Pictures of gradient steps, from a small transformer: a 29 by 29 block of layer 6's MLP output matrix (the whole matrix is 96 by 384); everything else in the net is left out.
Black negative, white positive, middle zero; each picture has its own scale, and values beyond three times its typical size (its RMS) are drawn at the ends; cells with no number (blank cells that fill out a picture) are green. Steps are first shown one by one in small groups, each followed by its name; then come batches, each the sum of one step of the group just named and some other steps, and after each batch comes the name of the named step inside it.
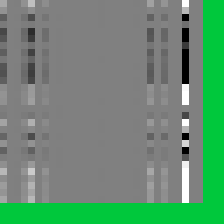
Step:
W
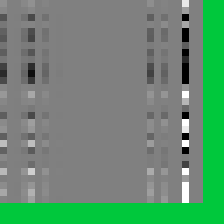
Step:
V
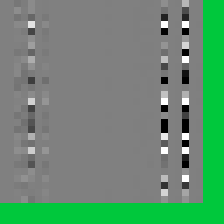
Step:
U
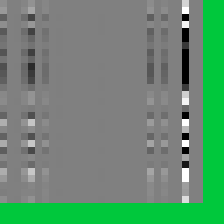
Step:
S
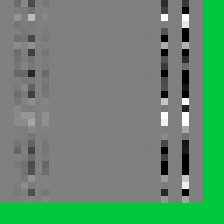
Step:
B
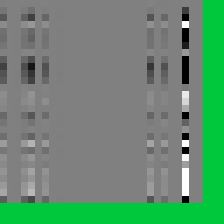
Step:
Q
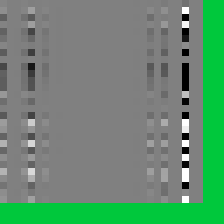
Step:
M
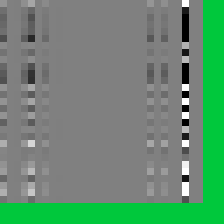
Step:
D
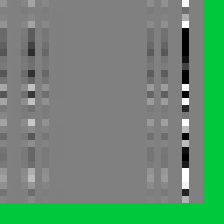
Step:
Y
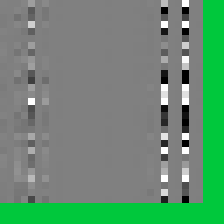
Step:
U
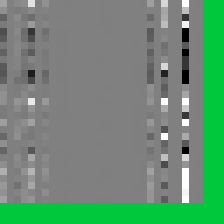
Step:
W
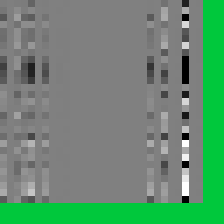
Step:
Q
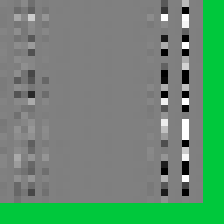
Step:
B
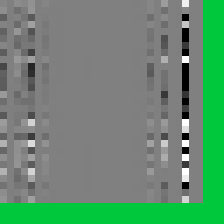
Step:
M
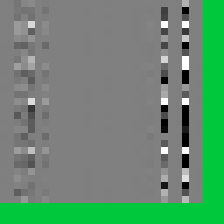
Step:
U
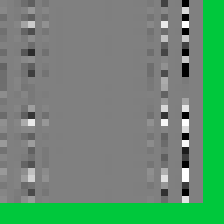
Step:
M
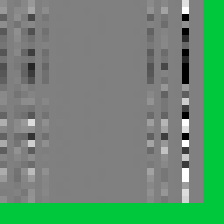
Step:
S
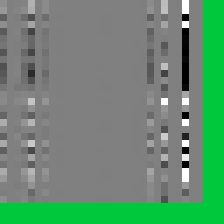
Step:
S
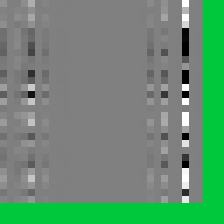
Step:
Y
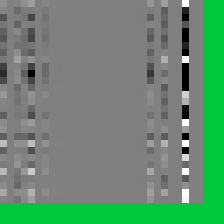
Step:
V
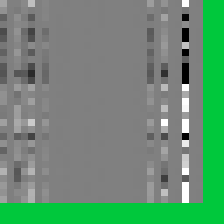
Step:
W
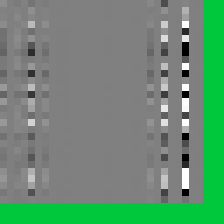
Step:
Y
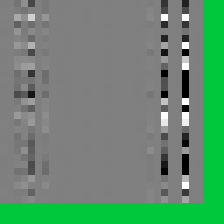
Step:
B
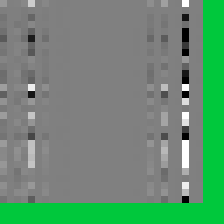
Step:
D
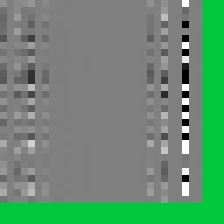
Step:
D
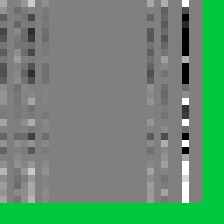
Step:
W
